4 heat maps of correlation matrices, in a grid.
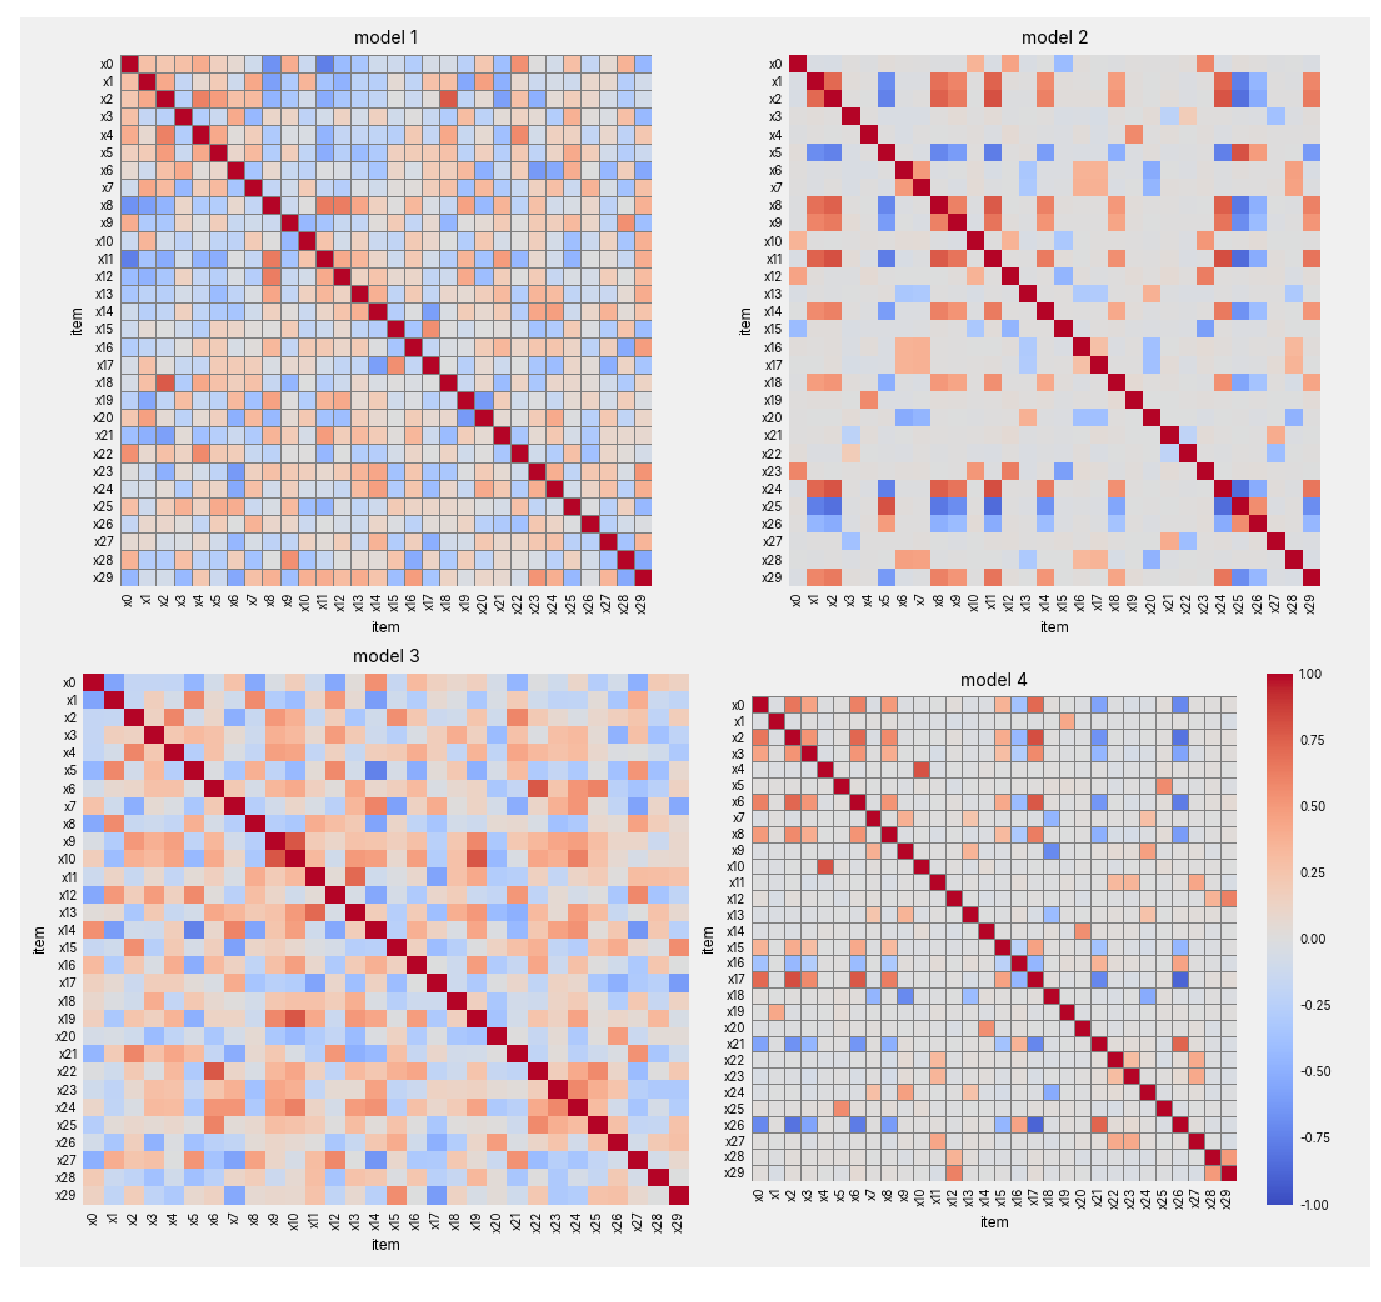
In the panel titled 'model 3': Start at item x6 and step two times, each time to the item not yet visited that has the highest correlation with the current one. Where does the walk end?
x25
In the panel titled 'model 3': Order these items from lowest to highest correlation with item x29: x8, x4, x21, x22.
x4, x21, x8, x22
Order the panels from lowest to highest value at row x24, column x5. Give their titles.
model 2, model 3, model 4, model 1
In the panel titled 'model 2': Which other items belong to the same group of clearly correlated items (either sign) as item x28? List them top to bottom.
x6, x7, x13, x16, x17, x20
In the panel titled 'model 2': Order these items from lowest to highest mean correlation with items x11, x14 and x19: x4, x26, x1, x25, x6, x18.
x25, x26, x6, x4, x18, x1
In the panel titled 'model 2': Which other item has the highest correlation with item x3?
x22
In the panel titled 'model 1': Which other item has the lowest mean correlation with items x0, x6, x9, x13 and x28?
x29
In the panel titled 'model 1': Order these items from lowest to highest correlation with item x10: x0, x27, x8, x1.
x0, x8, x27, x1
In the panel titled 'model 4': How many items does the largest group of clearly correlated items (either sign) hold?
10
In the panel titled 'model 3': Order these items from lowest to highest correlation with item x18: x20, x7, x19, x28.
x20, x28, x7, x19
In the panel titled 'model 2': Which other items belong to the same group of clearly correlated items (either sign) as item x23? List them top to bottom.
x0, x10, x12, x15
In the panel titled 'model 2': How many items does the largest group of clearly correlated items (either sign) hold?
12
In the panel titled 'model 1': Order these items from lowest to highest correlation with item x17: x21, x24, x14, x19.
x14, x24, x19, x21
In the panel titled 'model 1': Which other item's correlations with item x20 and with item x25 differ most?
x6
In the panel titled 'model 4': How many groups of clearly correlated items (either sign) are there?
8
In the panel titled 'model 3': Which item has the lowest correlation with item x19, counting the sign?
x5
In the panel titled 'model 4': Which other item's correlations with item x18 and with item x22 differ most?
x9
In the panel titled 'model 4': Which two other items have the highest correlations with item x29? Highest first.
x12, x28
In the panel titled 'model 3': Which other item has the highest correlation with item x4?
x2
